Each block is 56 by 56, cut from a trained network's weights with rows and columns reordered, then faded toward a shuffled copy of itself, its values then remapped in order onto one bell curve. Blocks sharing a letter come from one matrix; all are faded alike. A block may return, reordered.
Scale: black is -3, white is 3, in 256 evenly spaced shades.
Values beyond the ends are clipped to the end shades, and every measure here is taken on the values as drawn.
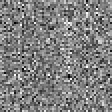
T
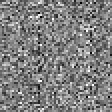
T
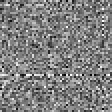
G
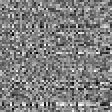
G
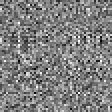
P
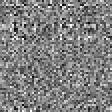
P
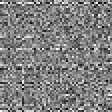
G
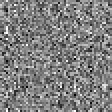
T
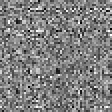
P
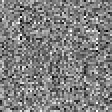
T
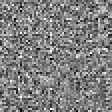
T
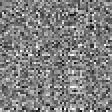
P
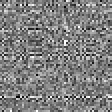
G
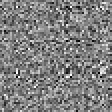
P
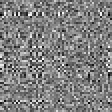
P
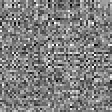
P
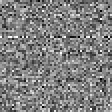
G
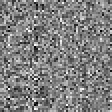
T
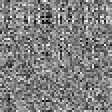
P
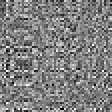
P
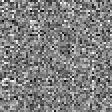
P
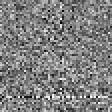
G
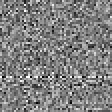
G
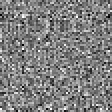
T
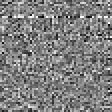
G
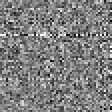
G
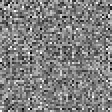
P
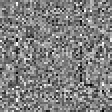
T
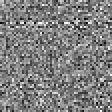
G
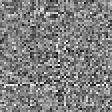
G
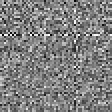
G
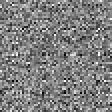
P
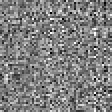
T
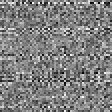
G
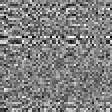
G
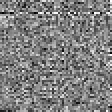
G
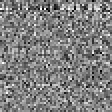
G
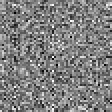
T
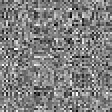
P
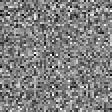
P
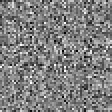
T
